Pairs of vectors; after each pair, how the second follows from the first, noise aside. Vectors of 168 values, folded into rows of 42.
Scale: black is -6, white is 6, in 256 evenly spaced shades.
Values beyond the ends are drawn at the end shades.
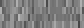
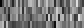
wrapped around, scaled up.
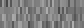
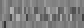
wrapped around, partly zeroed.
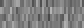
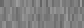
shrunk.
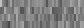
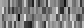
wrapped around, scaled up.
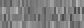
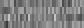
reversed, negated.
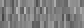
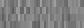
shrunk.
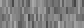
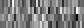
wrapped around, scaled up.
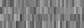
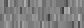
reversed, partly zeroed.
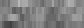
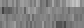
reversed, negated, partly zeroed.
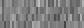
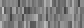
reversed.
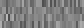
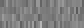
reversed, negated, shrunk.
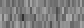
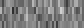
reversed, negated.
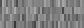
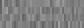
shrunk.
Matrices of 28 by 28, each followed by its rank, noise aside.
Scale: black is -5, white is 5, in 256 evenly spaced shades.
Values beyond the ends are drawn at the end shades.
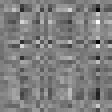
one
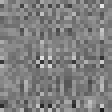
two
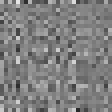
two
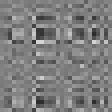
one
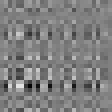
one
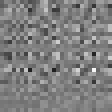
three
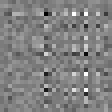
one
